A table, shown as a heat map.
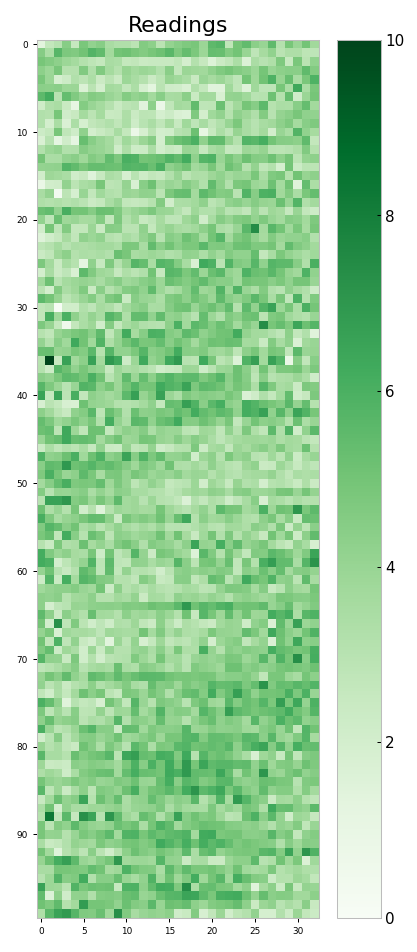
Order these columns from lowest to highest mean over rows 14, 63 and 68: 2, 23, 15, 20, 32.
15, 20, 32, 23, 2
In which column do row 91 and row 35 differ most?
1
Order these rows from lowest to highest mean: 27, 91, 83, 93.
93, 27, 91, 83
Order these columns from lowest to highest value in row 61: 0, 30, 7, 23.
0, 30, 23, 7
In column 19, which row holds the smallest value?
10
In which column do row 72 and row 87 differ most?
2
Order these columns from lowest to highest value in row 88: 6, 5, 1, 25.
25, 6, 5, 1
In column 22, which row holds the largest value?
76
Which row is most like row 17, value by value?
30
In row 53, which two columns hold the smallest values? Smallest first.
7, 5
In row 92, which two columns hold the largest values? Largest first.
31, 29
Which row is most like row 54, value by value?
78
